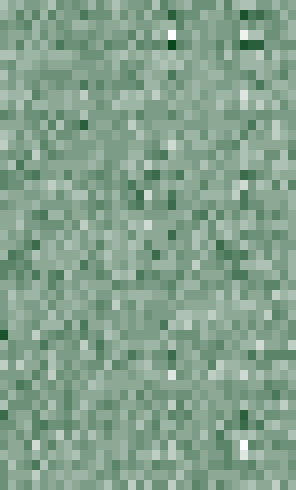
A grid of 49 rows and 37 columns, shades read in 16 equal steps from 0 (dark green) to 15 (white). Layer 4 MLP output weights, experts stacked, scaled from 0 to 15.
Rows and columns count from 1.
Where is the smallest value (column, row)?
22, 5
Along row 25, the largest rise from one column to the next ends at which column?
6
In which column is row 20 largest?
19
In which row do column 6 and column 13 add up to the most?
47
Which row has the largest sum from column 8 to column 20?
10
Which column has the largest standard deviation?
31
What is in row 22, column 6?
4
